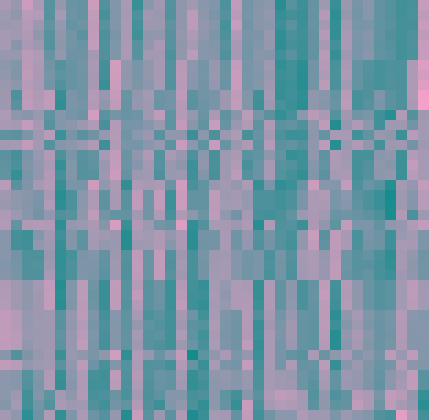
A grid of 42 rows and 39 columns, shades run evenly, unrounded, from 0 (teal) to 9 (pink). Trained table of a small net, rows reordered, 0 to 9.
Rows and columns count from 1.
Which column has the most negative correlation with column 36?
15
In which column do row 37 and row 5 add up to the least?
31
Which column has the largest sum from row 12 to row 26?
17
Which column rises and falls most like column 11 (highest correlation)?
38
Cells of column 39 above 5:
26
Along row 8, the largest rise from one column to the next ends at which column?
11
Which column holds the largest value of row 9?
39
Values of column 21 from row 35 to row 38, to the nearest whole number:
4 6 4 5
